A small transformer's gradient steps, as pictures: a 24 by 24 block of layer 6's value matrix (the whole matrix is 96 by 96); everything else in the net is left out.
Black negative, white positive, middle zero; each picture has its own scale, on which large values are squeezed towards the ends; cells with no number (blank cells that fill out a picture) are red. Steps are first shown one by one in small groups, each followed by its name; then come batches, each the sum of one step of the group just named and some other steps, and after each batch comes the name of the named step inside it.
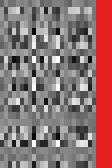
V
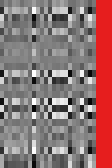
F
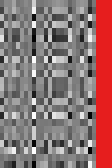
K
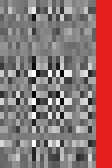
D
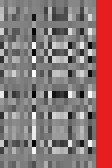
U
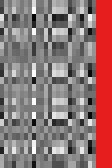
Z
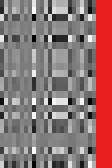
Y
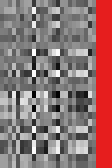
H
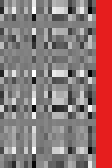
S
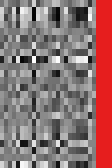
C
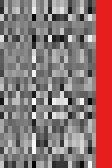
Y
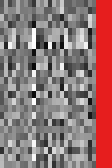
Z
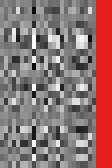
V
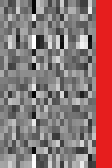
V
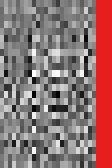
H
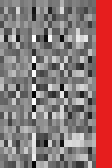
K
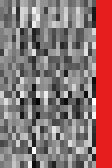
H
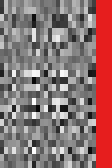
Z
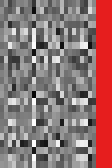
V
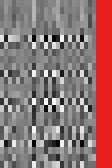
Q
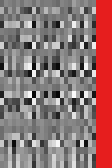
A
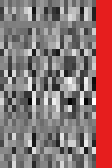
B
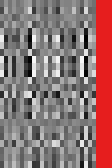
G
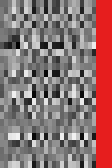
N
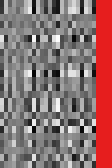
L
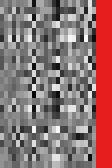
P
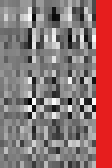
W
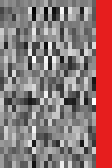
B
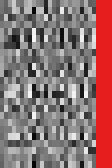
N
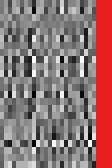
G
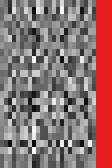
B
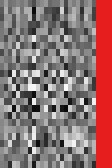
B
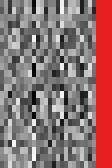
L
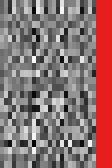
L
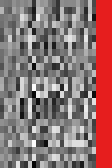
P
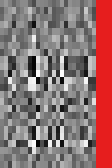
B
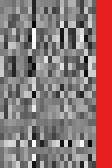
G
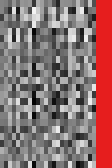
P
